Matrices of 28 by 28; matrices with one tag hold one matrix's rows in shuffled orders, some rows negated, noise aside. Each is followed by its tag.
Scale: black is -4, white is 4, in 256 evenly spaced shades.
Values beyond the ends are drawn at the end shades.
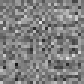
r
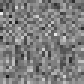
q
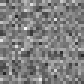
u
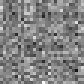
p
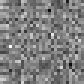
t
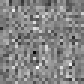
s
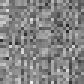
t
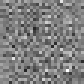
s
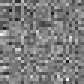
t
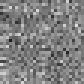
t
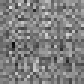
s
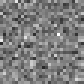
p
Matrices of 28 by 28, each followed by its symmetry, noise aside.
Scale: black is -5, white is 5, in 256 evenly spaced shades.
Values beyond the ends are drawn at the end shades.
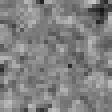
symmetric across the other diagonal.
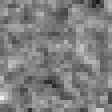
antisymmetric.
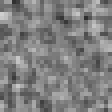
antisymmetric.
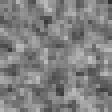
antisymmetric.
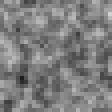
no symmetry.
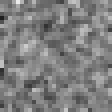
antisymmetric.
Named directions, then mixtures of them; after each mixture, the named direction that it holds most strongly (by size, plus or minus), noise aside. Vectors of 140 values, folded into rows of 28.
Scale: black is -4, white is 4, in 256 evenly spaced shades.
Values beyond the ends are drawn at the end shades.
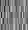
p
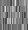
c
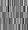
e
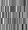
p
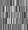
c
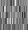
c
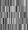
c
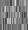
c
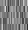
e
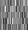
c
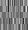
e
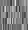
c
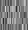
c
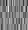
e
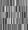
c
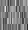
c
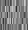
c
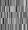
p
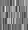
c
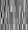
p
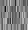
c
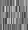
c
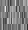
c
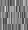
c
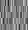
p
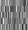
p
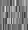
c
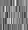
c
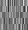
e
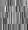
c
